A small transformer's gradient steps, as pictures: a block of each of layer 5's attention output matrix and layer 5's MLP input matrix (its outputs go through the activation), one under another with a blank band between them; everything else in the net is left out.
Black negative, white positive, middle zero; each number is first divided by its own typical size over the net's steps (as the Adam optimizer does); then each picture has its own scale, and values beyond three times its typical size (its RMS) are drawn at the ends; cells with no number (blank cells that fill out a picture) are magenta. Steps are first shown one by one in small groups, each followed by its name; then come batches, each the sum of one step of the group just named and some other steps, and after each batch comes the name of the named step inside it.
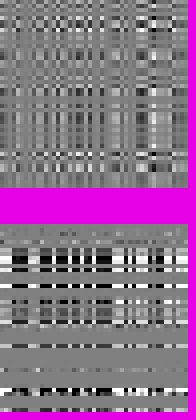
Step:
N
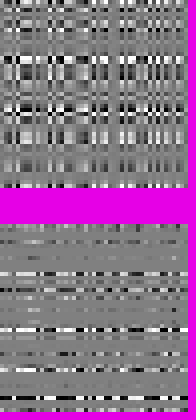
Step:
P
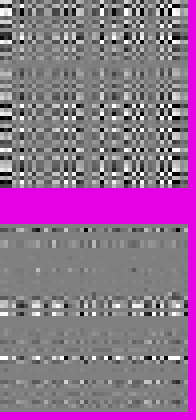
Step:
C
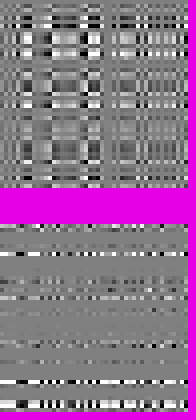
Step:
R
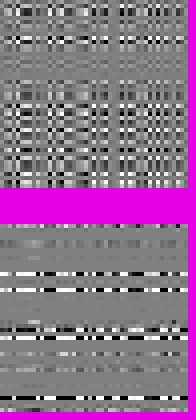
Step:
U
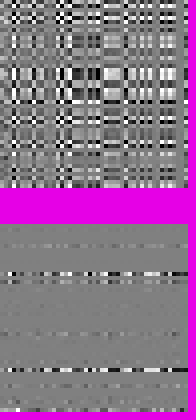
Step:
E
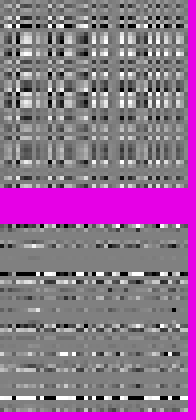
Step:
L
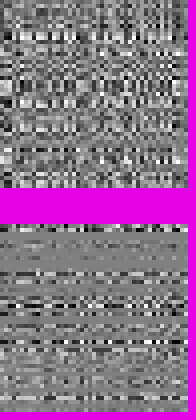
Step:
L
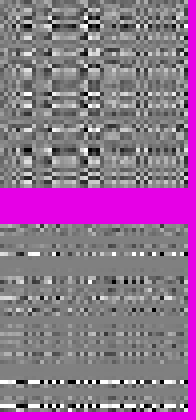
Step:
R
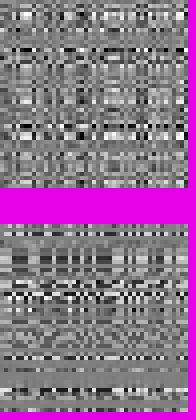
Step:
N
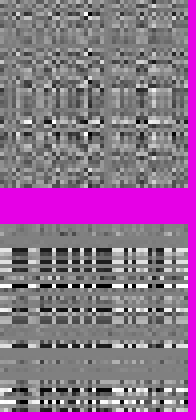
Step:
N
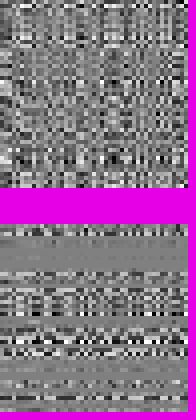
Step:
U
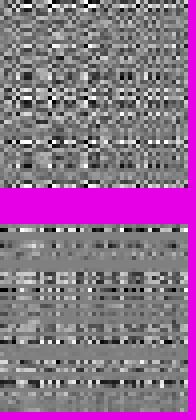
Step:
P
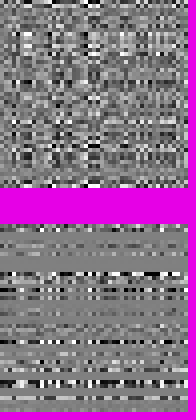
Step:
L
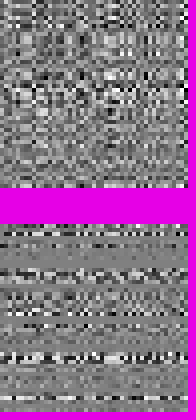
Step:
L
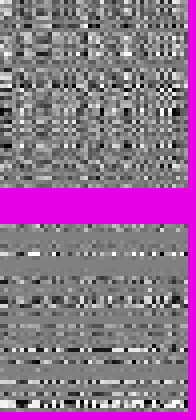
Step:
R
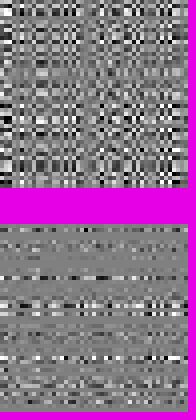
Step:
C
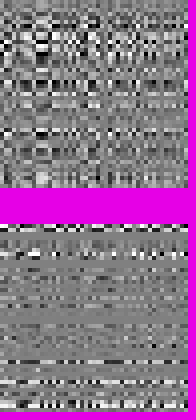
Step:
R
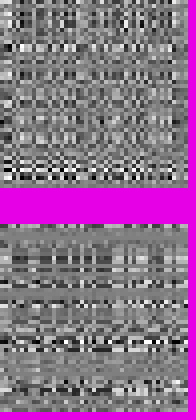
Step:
N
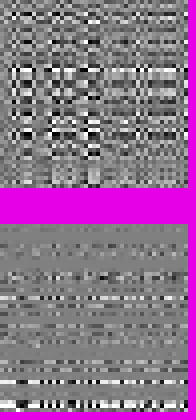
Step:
E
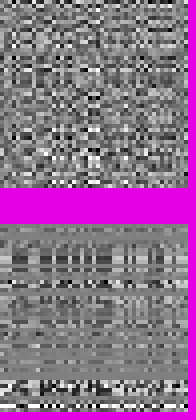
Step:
N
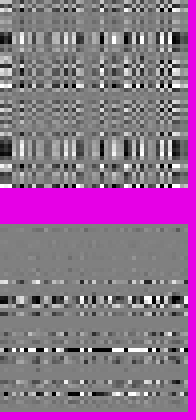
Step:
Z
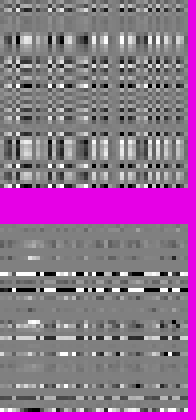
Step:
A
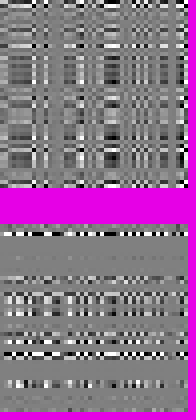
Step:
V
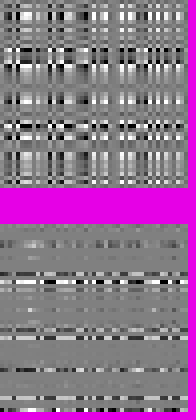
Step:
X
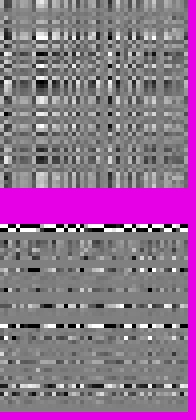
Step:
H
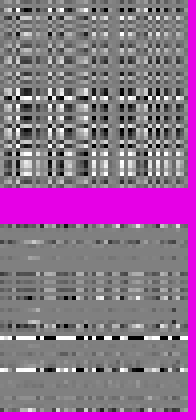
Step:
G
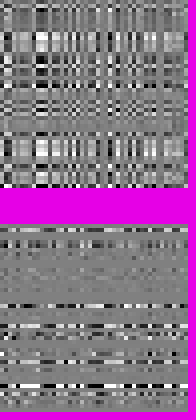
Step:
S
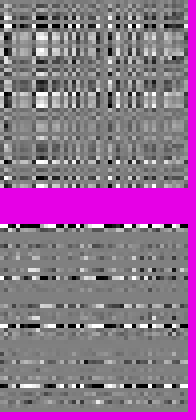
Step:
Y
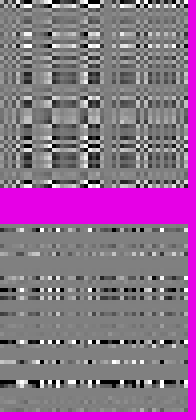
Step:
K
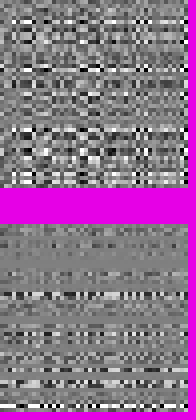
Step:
S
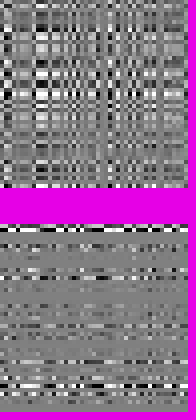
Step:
Y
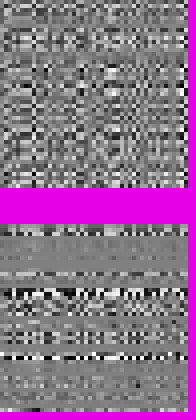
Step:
A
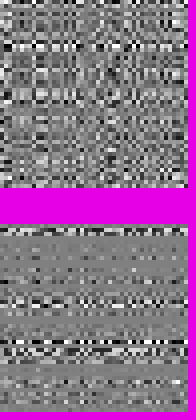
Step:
V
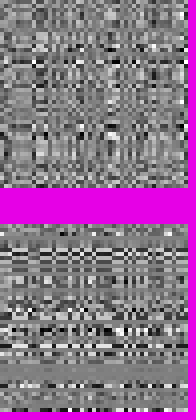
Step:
S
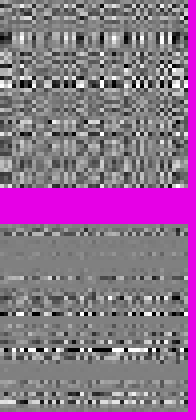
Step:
Z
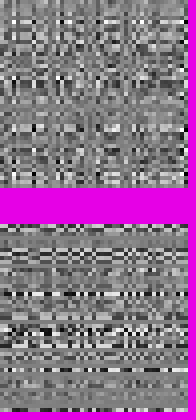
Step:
H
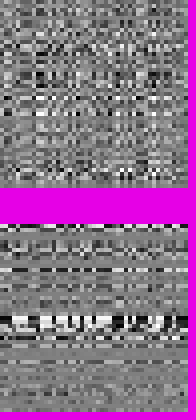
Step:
H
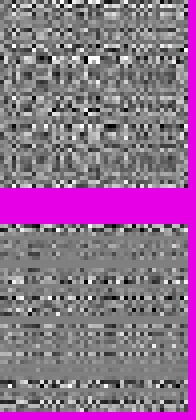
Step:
H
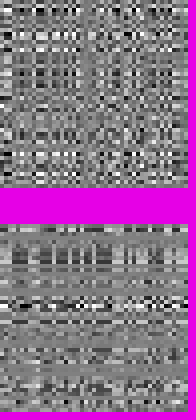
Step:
S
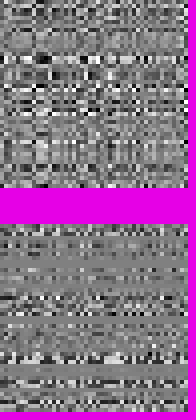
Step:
S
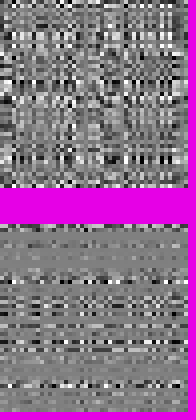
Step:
Y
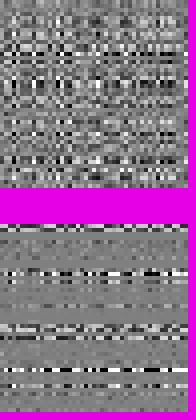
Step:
H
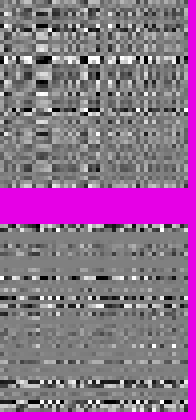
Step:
Y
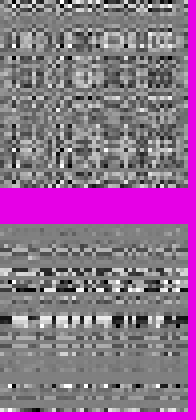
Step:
A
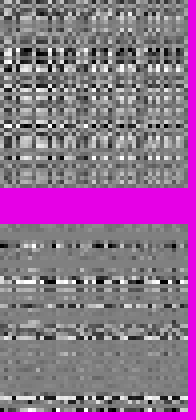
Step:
X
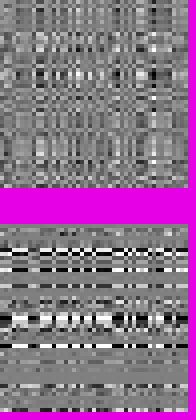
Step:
S
